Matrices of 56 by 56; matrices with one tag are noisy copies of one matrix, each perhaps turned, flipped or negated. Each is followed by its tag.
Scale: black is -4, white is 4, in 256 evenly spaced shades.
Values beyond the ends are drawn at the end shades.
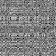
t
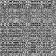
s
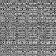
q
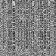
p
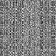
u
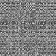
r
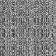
q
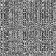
s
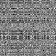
t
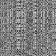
t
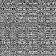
q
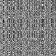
q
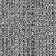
r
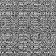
q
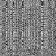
p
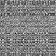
u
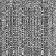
p
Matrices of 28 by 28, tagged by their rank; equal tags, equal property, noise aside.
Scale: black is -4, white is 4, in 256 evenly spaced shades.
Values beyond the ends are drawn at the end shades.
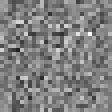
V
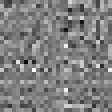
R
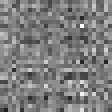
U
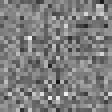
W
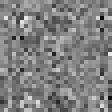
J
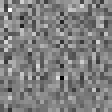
R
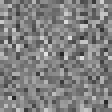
V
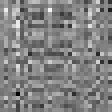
U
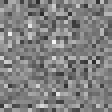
W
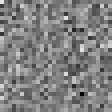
W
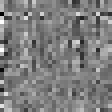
U
